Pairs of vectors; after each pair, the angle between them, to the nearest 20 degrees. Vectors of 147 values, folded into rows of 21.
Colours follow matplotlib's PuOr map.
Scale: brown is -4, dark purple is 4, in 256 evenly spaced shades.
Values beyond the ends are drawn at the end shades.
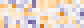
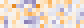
40 degrees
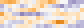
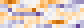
20 degrees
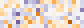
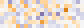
80 degrees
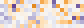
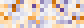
160 degrees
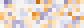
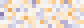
80 degrees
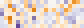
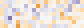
140 degrees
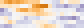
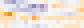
140 degrees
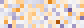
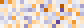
120 degrees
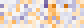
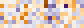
160 degrees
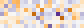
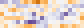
120 degrees
